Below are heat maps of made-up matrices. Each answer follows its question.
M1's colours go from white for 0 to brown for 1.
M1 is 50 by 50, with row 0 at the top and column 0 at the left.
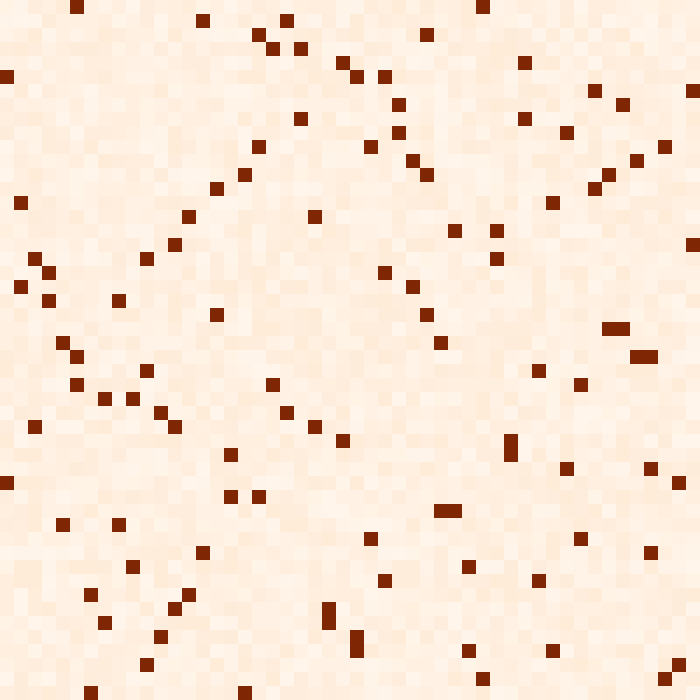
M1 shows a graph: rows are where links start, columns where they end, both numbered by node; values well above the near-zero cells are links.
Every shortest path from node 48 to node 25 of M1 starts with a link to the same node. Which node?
node 34
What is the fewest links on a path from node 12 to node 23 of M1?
2
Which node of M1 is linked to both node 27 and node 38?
node 41
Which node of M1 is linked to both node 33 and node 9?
node 40
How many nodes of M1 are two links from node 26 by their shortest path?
3
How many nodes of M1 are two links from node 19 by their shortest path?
3
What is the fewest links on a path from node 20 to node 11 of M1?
2
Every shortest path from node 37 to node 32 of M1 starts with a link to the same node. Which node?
node 4
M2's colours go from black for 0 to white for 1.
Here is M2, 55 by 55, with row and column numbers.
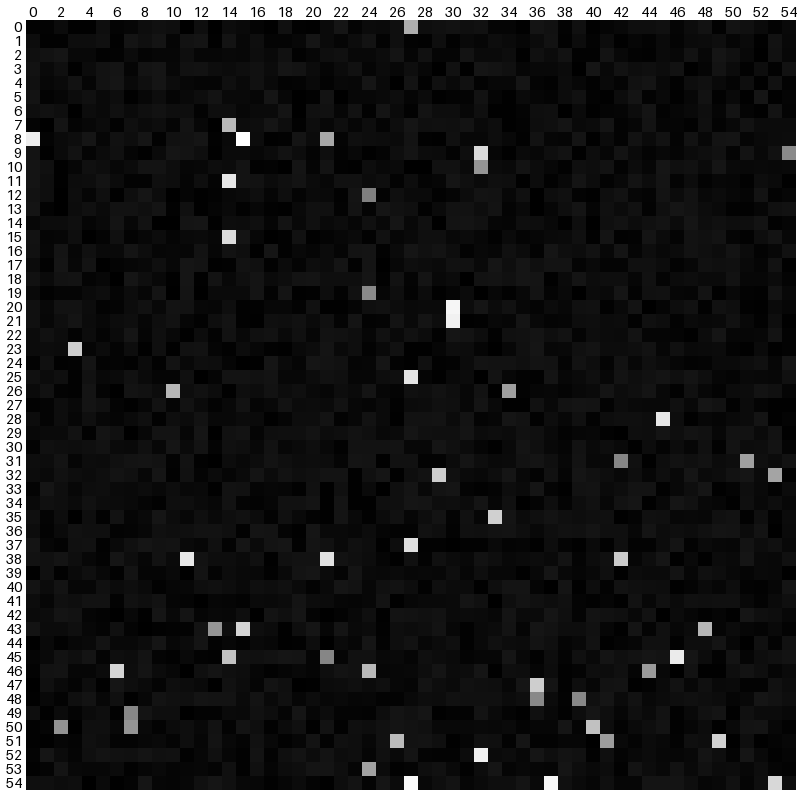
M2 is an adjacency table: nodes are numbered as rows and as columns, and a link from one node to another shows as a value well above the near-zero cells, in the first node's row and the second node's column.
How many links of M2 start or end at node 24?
4
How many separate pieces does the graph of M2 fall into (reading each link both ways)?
10
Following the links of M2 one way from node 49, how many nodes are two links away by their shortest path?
1
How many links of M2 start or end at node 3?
1
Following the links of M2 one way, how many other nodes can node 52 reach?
4
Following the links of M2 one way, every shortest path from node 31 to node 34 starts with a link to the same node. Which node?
node 51
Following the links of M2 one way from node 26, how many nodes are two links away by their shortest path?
1
